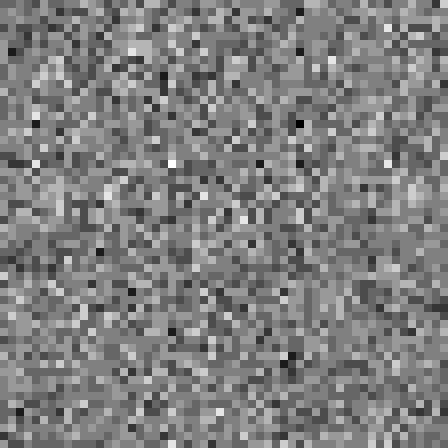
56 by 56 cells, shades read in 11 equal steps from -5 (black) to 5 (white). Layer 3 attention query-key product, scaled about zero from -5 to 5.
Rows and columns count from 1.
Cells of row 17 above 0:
25
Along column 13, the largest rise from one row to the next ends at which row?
27
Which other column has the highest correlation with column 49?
22
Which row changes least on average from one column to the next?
30
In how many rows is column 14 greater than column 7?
24
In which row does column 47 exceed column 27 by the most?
56
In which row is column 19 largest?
48
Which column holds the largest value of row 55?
31
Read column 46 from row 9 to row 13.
-1 0 1 0 1
